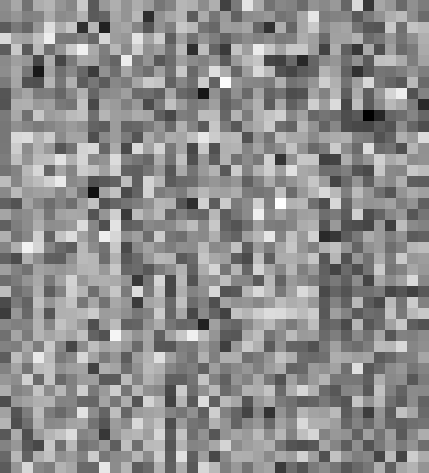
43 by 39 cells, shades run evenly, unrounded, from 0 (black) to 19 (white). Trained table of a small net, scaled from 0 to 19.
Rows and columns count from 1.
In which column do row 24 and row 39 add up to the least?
2
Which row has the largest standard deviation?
5
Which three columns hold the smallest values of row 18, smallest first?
9, 12, 36
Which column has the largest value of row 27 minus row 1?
28
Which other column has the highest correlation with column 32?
39
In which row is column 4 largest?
33
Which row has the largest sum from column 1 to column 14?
4
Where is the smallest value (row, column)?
11, 34
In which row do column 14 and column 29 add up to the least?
7
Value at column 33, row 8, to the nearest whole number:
12
